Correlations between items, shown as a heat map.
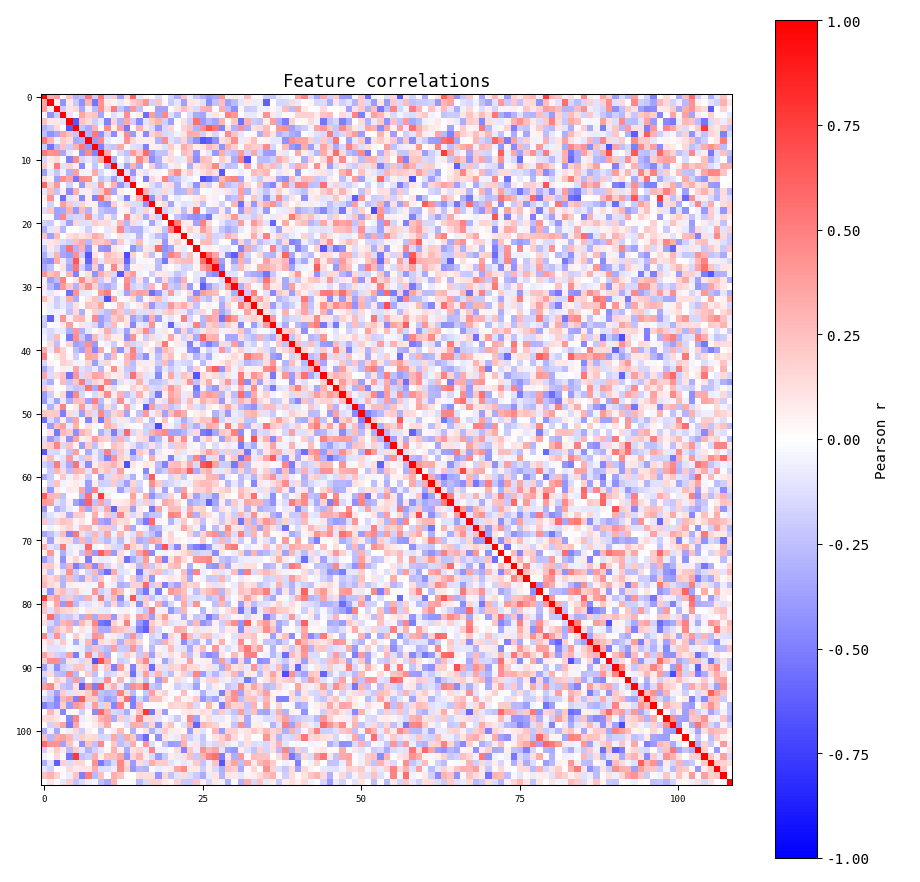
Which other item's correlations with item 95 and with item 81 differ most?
102
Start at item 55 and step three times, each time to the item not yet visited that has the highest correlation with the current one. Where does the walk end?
51
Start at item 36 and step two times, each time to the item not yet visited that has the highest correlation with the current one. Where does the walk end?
107
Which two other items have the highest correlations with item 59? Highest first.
66, 23
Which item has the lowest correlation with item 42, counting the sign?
85
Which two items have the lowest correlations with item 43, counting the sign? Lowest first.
70, 28
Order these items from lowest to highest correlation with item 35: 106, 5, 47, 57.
47, 5, 57, 106
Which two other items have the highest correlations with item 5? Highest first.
104, 26
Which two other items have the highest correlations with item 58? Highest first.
26, 25
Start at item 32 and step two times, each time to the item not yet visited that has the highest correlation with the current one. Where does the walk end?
41
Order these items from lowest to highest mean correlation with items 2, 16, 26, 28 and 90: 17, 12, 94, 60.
17, 94, 60, 12
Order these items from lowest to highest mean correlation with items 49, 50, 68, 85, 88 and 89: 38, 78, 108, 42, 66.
38, 108, 42, 78, 66
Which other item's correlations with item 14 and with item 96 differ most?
79
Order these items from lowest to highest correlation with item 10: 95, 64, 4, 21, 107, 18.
4, 95, 18, 64, 21, 107
